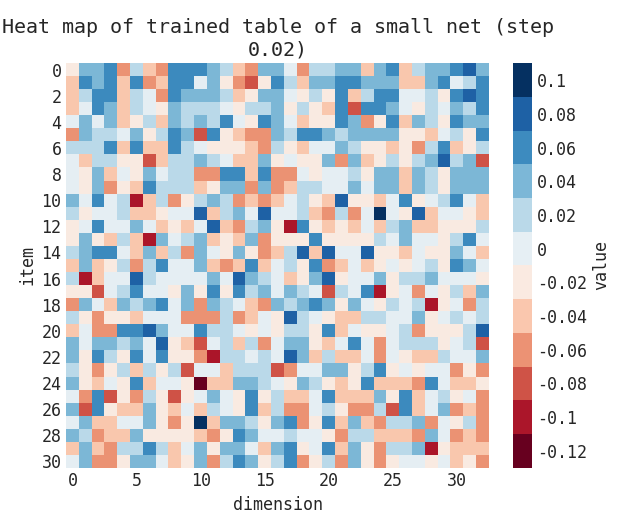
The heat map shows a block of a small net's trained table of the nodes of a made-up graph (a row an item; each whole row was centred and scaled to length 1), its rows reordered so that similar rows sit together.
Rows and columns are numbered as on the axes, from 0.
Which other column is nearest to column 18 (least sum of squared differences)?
23
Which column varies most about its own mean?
10
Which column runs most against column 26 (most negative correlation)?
8
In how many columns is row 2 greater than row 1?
14
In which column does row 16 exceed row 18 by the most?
28
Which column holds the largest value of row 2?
31
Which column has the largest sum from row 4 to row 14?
2
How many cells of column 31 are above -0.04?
25
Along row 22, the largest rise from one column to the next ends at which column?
12
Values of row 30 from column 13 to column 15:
0.06 0.04 -0.02
